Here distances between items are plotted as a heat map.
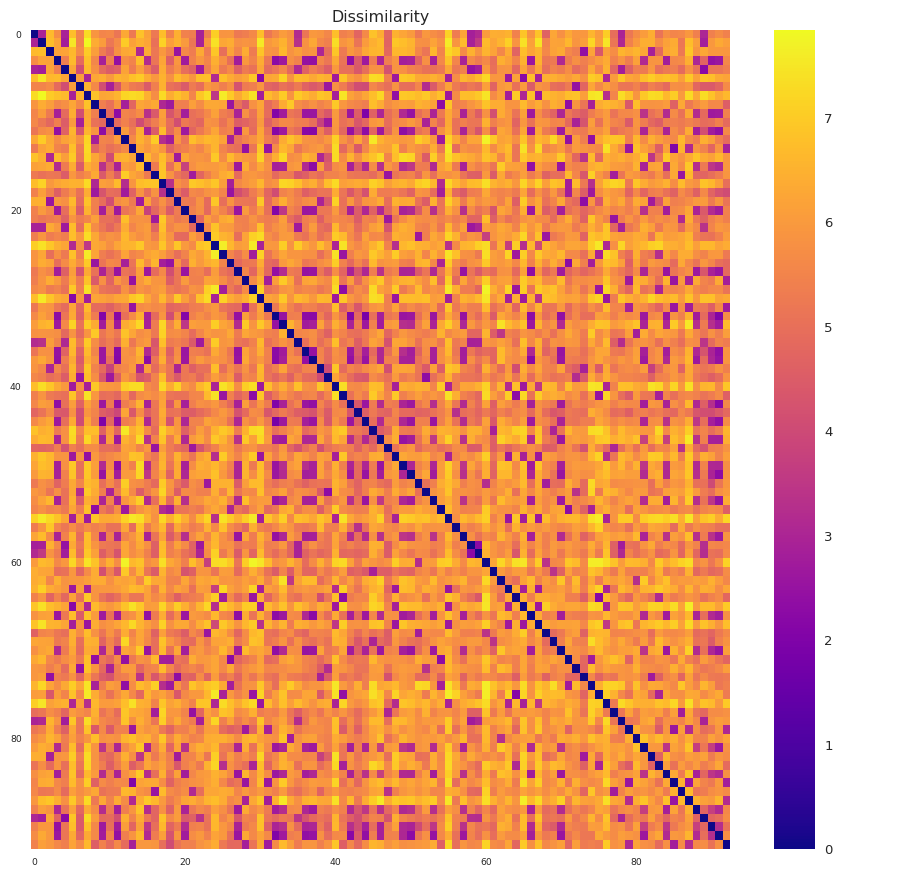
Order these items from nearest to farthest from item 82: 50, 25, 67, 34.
25, 34, 50, 67
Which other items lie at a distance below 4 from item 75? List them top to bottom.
25, 29, 41, 64, 83
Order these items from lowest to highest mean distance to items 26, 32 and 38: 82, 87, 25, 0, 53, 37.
37, 53, 82, 25, 0, 87
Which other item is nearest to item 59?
58
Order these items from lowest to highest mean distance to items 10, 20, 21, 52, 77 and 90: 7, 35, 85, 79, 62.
35, 79, 85, 62, 7
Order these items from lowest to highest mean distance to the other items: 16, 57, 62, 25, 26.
57, 16, 26, 25, 62
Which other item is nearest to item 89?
4
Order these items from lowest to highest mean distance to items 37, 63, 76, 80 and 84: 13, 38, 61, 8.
61, 38, 8, 13
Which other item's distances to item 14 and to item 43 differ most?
56
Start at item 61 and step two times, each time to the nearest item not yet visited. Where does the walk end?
69
